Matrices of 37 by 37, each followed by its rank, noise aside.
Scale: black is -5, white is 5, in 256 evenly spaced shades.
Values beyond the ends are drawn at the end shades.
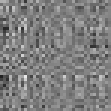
three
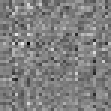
six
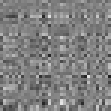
three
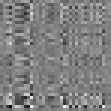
two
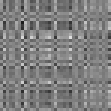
one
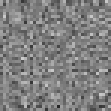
six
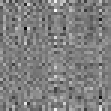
four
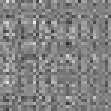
three
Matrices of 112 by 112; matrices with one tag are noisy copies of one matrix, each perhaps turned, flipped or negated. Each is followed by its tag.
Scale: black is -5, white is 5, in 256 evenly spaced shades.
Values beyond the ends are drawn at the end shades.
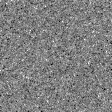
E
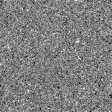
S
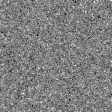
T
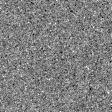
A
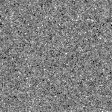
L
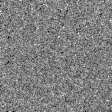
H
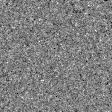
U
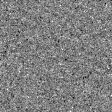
E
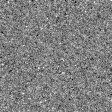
T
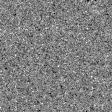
L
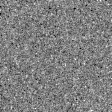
H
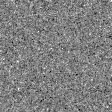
T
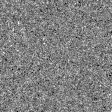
T
